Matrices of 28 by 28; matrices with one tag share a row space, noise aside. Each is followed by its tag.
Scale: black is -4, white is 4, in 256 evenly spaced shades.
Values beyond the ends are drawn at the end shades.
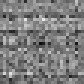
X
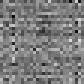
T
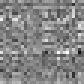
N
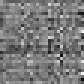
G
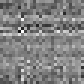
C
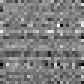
G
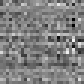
N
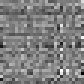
G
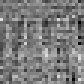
N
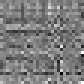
G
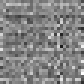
G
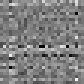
X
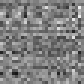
N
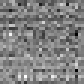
X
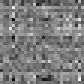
T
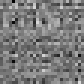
T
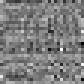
G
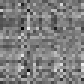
C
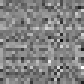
G
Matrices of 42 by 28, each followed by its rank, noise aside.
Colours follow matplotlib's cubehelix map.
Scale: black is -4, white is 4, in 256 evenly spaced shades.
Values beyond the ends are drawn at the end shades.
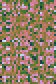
four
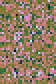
seven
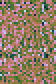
five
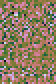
six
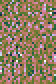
five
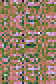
four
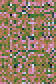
four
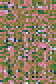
five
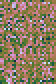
seven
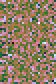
five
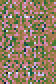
six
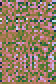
four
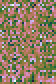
six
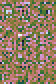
six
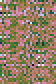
seven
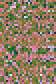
six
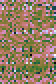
four
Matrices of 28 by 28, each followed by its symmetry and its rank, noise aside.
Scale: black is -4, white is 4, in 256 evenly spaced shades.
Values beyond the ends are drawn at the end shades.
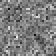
symmetric, rank eight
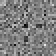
symmetric, rank six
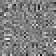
antisymmetric, rank six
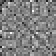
symmetric, rank six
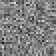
no symmetry, rank eight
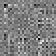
symmetric, rank four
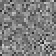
symmetric, rank eight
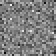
no symmetry, rank eight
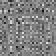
no symmetry, rank four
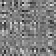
antisymmetric, rank four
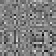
no symmetry, rank four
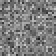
symmetric, rank eight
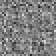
antisymmetric, rank eight
